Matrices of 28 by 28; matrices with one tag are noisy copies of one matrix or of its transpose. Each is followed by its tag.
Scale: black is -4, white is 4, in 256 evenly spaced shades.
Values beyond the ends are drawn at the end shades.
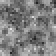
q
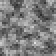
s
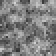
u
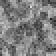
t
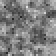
q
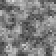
t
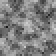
s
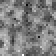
u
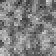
u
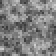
u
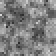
q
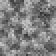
s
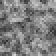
u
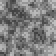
q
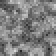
t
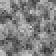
s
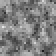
s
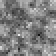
q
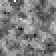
s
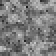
u
